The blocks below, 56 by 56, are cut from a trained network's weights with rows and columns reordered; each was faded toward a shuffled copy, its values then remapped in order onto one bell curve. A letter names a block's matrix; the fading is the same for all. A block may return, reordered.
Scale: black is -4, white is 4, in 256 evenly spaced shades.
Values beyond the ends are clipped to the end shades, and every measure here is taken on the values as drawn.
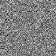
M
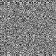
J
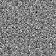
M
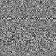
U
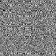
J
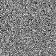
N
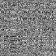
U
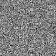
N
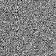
M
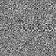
U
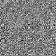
J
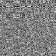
U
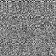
U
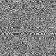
U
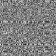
U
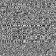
U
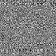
U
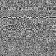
U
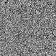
N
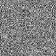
J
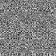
J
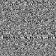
U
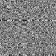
U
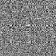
J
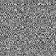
U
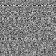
U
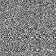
J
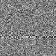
U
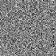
M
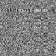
J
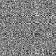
J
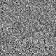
M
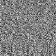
J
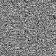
M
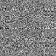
J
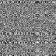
J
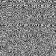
U
